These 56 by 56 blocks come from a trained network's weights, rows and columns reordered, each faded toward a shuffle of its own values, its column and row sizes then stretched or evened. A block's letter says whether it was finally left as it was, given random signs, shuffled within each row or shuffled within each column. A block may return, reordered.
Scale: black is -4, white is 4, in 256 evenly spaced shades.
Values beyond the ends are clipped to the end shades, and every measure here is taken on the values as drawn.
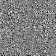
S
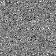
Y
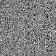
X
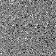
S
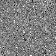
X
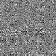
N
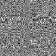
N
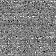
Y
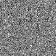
X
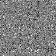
S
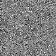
X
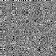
N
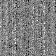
X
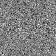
Y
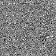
S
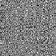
N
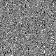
X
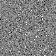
X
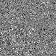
Y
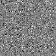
S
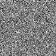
S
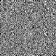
N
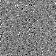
X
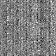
N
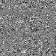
S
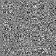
N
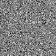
S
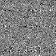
S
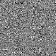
S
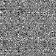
N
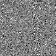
X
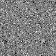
Y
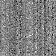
X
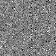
X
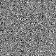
S
